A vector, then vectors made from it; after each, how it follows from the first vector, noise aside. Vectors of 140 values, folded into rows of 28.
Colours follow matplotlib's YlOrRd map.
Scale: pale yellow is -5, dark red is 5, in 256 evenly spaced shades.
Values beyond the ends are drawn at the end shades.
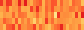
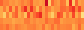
wrapped around, negated, partly zeroed.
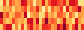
reversed, scaled up.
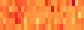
wrapped around, negated, partly zeroed.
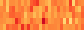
wrapped around, negated, partly zeroed.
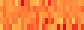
reversed, partly zeroed.
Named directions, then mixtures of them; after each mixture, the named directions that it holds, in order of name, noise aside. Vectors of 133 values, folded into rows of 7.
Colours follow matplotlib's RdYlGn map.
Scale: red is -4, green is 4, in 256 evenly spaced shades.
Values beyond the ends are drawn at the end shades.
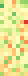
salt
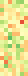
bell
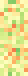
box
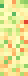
salt.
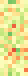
box.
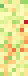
box, salt.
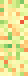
bell.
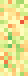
bell.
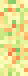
box.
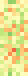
box.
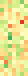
bell.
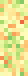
bell.
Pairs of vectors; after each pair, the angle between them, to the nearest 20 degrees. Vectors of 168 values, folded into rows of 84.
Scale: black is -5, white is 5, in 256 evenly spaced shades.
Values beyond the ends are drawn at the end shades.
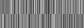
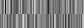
80 degrees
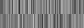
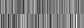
100 degrees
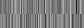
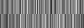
120 degrees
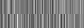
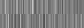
100 degrees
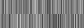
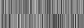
20 degrees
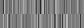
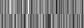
100 degrees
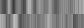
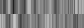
20 degrees
